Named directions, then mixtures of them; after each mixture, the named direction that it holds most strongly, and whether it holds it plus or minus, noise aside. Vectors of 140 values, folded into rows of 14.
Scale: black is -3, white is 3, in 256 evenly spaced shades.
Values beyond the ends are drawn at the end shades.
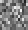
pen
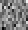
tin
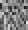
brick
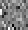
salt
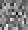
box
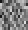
brick, minus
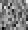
tin, plus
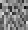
brick, plus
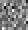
tin, minus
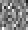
tin, minus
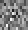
box, plus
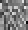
brick, minus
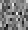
box, minus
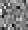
salt, plus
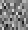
box, minus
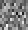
box, plus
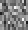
brick, minus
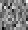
tin, plus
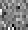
salt, plus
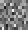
box, minus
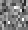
pen, plus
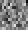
tin, minus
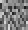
brick, plus
